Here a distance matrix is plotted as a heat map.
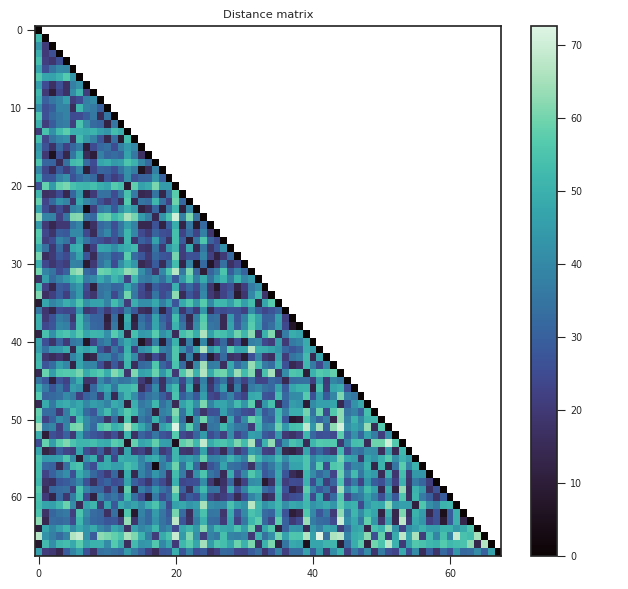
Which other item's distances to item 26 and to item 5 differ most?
41
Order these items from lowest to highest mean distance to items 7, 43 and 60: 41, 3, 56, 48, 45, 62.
45, 62, 3, 41, 56, 48
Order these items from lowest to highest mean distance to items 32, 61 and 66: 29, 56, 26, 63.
26, 56, 29, 63
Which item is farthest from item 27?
44
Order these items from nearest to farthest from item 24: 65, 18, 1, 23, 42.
65, 42, 23, 1, 18
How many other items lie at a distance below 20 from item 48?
10
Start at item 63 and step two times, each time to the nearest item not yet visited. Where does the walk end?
62
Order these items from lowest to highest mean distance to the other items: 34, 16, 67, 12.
16, 67, 34, 12
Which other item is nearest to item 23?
7
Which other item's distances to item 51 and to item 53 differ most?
20
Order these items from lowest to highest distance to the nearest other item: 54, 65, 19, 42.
42, 54, 19, 65
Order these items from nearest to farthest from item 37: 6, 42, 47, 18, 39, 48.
18, 42, 47, 48, 39, 6
